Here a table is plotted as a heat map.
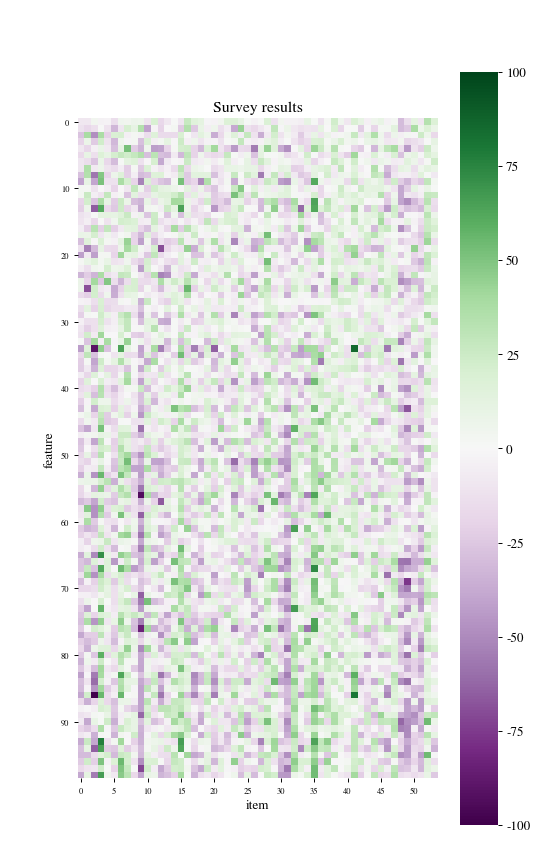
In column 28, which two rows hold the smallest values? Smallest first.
86, 34
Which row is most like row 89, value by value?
71
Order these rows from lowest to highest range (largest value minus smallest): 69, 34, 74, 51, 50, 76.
50, 74, 51, 69, 76, 34
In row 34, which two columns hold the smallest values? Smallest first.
2, 20
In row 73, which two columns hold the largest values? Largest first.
32, 3
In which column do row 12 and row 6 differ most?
35
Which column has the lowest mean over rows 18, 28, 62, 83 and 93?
9
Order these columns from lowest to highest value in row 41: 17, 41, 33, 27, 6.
33, 27, 6, 17, 41
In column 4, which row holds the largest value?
24
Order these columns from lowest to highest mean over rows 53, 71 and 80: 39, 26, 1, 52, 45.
26, 39, 45, 1, 52
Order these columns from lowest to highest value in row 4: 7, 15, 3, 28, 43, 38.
43, 3, 15, 38, 28, 7
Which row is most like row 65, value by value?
98
